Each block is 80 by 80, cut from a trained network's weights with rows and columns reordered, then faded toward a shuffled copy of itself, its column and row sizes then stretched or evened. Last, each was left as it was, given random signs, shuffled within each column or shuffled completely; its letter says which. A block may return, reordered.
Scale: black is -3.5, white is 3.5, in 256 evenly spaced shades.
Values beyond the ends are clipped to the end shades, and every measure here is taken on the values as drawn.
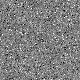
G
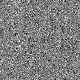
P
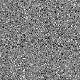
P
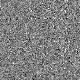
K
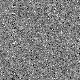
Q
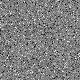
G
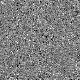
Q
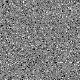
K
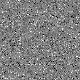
K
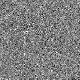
P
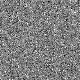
Q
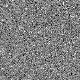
Q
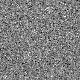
G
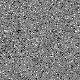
P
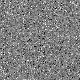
Q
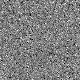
Q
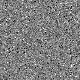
Q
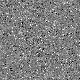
Q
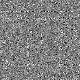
K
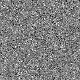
Q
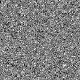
P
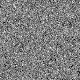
Q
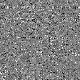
P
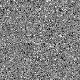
P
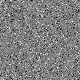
G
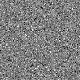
P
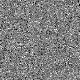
P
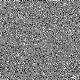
K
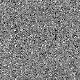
K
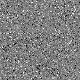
P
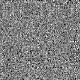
P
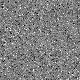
G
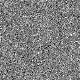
Q
